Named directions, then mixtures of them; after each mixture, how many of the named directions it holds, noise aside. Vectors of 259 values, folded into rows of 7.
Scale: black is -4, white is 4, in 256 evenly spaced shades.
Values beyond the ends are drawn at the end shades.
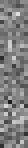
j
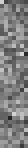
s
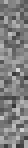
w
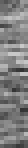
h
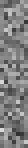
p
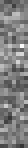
four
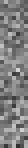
one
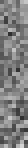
two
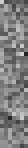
one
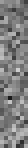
four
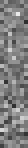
three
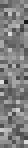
two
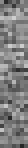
four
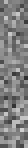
two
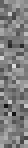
four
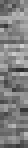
one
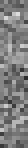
three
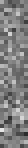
four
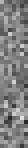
three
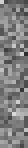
one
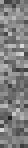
four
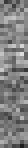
two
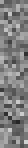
three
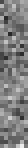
three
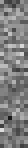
four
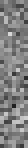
two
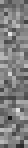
four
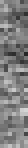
two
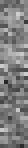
four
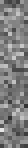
four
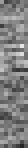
two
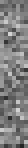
four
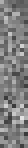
three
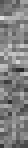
two
